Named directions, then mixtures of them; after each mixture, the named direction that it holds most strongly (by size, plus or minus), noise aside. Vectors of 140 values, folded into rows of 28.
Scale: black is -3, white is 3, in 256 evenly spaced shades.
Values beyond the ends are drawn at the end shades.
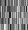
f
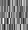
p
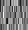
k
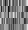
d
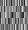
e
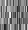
f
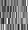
f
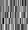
p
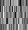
k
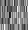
f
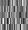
p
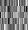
f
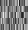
e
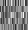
e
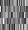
p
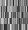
f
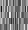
f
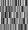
e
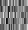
d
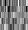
d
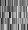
f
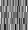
f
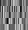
k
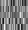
p
